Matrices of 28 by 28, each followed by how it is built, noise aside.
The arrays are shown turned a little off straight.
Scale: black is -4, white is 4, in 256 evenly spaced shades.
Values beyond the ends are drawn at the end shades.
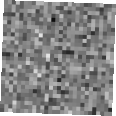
repeating rows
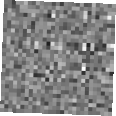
low rank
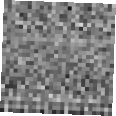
repeating columns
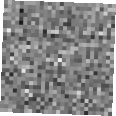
repeating columns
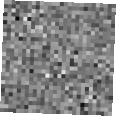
block diagonal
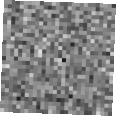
repeating columns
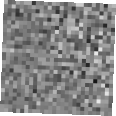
upper triangular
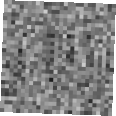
blocks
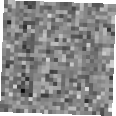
repeating rows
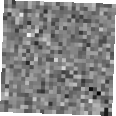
banded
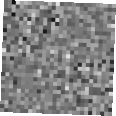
block diagonal
